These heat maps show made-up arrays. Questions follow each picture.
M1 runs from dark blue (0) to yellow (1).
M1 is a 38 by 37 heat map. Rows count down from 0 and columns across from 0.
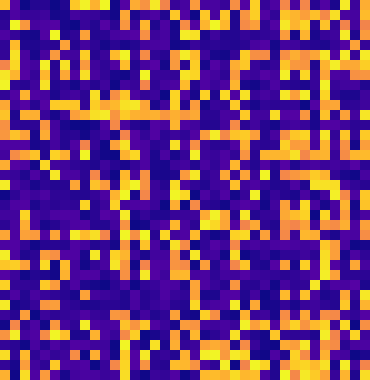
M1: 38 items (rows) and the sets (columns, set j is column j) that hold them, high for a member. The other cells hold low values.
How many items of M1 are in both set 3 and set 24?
3
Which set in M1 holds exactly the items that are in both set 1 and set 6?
35
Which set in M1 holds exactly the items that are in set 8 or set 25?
36
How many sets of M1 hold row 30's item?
8
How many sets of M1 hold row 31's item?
11
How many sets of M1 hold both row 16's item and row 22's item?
0
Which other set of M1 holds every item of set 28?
30
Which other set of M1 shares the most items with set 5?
19
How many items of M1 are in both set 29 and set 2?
9
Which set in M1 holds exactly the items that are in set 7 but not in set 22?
10
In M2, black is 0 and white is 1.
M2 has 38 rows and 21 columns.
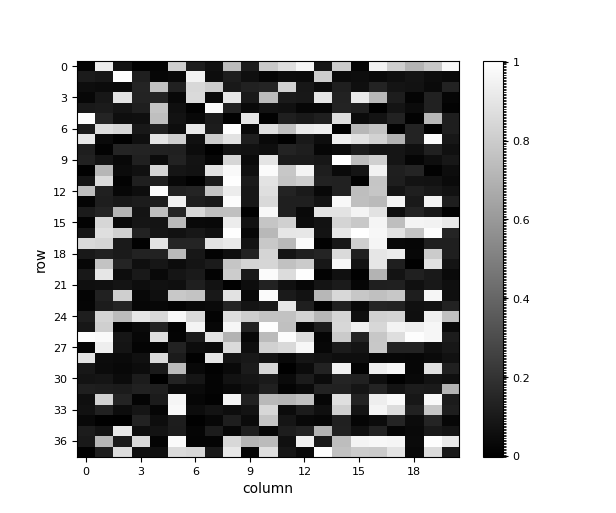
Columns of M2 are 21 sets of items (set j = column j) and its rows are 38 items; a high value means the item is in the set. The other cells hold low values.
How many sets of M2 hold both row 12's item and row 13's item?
4
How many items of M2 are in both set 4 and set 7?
9
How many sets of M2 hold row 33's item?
6
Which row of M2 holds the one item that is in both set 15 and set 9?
36
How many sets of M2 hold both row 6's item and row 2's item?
2
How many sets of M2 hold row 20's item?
6
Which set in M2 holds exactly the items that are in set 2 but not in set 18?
13
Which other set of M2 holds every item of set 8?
16
